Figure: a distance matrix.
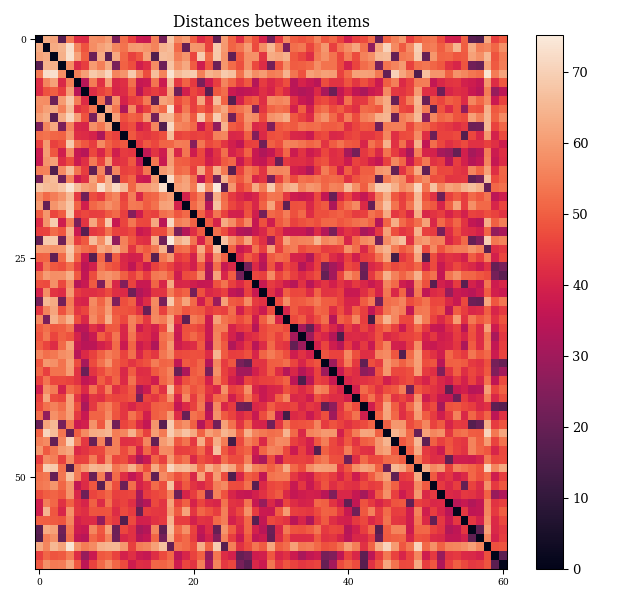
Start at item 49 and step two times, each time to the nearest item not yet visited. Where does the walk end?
45
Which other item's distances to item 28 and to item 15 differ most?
2
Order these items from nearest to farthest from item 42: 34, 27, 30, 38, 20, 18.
27, 38, 18, 34, 20, 30
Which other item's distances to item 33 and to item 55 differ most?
11
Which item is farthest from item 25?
4
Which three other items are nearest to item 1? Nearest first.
19, 32, 43
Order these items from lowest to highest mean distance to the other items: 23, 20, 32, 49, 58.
20, 32, 23, 58, 49
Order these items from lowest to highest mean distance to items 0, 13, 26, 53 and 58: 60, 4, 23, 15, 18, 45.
60, 23, 18, 15, 45, 4
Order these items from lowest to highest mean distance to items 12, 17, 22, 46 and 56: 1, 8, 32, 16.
16, 32, 8, 1
